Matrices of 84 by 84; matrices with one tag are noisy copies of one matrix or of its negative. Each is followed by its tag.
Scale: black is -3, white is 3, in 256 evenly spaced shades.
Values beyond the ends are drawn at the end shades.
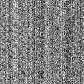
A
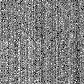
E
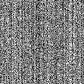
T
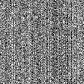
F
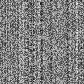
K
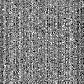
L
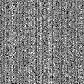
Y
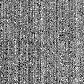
E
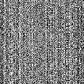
L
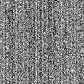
Y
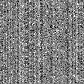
K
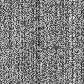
T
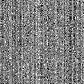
T
